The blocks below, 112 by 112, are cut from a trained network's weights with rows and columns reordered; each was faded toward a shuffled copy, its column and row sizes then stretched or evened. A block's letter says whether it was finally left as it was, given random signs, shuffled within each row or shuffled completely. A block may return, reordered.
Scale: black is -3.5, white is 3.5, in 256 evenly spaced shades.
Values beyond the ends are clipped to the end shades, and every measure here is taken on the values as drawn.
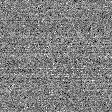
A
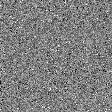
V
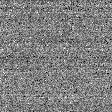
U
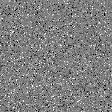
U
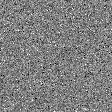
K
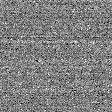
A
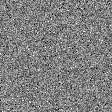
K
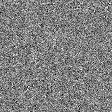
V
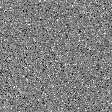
K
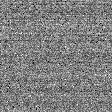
A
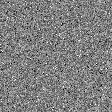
K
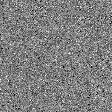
V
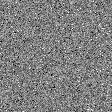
K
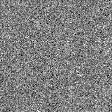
U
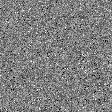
V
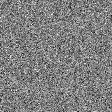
A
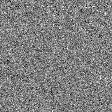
V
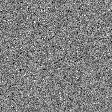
V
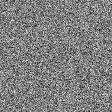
V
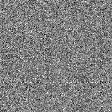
U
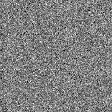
U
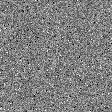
K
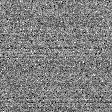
A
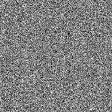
U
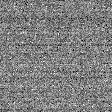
U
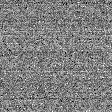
A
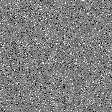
A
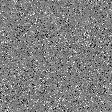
A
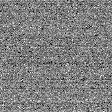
U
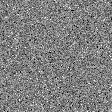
K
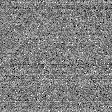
U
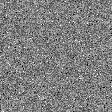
V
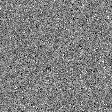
V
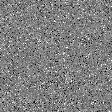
V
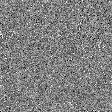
V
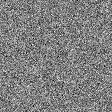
K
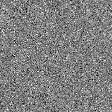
U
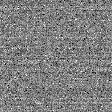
U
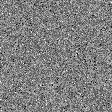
K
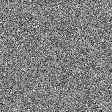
K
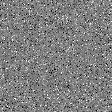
V
